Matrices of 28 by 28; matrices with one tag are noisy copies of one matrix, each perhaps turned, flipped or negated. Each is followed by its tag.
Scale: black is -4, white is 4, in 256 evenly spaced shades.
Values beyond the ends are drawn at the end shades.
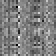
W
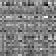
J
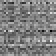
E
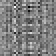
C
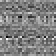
W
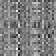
W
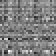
J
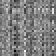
E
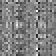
W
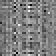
C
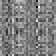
W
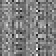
W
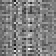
C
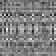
C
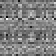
W
